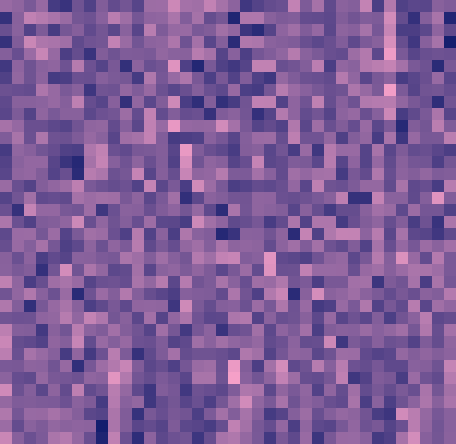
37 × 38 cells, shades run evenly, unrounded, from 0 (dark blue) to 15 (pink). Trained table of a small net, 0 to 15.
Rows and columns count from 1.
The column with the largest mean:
10
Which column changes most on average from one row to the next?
20
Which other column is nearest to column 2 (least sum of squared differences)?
14
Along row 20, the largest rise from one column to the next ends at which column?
26
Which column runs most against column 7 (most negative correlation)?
16
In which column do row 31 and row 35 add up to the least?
33
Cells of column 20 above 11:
4
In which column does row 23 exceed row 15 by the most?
6
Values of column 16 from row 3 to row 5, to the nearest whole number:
9 6 8
